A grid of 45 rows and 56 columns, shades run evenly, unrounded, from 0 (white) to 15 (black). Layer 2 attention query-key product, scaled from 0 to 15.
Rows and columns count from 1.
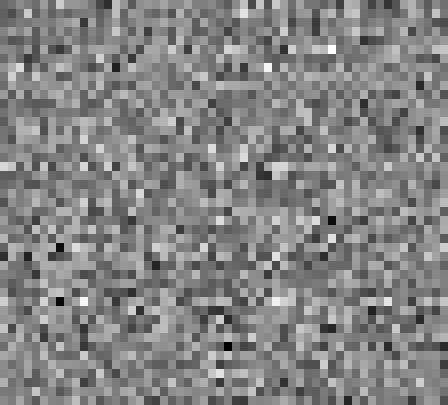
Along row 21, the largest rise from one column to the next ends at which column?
17
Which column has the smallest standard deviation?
9
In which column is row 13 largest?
51
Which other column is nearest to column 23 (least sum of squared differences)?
45
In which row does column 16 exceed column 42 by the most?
6
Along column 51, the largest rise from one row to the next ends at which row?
13
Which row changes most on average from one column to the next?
34
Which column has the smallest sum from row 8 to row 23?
14
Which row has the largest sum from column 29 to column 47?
39
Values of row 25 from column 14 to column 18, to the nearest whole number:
8 8 10 12 8
